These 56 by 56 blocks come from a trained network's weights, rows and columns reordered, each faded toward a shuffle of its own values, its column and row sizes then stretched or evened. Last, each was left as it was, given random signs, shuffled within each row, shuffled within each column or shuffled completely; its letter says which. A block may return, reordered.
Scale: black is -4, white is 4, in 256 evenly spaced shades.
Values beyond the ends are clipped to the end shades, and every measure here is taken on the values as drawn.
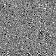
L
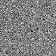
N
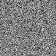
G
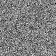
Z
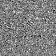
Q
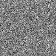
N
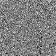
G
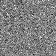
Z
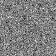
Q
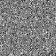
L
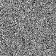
G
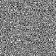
L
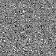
L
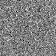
Q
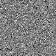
G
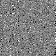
L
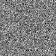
N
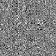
L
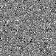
N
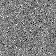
Z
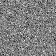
Z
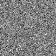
Q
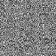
L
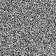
Z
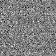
Q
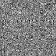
L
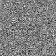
L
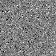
Q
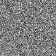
G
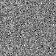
N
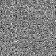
L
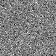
Z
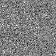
N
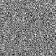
L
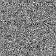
N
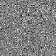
L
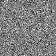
N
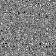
N
